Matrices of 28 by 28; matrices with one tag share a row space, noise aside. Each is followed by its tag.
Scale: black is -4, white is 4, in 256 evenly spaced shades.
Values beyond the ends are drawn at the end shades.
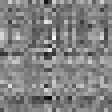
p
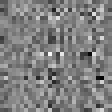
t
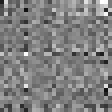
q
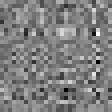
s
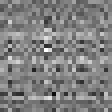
p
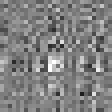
t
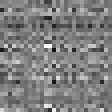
p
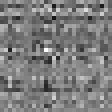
p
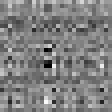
p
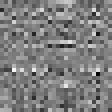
s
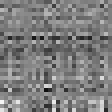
p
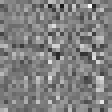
t
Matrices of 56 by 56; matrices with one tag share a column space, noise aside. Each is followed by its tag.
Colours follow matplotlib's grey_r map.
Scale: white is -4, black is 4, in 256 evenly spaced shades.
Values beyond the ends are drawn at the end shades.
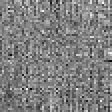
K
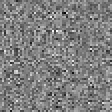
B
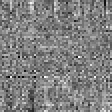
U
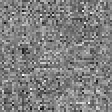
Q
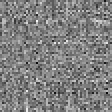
Q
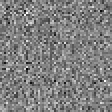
Q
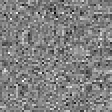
B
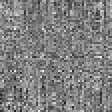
U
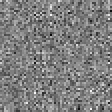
Q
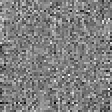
Q
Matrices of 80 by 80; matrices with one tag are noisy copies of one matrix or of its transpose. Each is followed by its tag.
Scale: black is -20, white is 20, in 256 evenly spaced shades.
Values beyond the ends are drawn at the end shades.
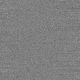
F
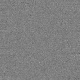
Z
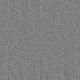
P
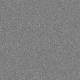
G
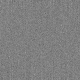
F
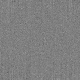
F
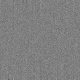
P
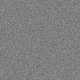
G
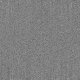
F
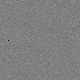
G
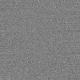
Z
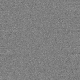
Z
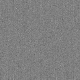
P
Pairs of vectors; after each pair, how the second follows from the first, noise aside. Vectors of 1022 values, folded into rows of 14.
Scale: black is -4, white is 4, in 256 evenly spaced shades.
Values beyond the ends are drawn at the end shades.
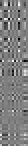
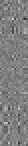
wrapped around, shrunk.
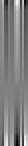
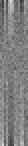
reversed, negated, shrunk.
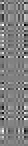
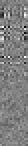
reversed, partly zeroed.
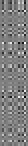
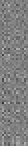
reversed, negated, shrunk.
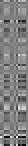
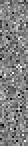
shuffled.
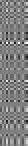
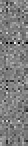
negated, partly zeroed.
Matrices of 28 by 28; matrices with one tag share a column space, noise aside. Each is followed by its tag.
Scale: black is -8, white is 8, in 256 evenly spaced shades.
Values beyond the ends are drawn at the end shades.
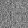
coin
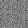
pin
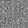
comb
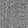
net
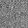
coin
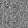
coin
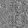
coin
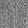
net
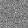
comb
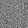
net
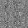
coin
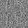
coin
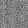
pin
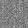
comb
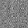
comb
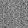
net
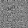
pin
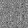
coin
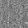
coin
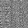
pin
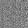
pin
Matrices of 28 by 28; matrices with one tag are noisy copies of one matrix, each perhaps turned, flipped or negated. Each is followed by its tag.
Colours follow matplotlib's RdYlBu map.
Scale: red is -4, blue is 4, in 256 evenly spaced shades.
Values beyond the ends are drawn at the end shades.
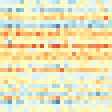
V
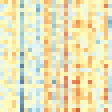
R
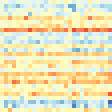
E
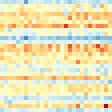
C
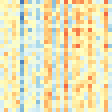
R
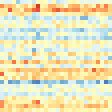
E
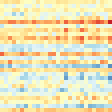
R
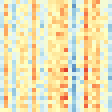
C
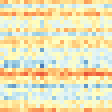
C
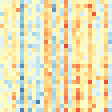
R
